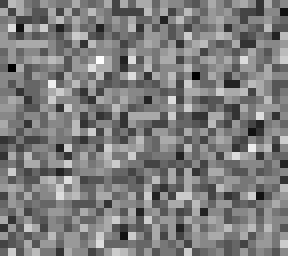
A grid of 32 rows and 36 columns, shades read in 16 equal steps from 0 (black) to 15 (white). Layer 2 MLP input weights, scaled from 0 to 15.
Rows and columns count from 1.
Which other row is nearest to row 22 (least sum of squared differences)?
7
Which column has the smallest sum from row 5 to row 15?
23
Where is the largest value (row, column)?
8, 13
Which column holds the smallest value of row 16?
33
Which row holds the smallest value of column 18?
27
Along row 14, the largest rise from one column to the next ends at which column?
9
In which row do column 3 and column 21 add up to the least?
3
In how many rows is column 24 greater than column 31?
19
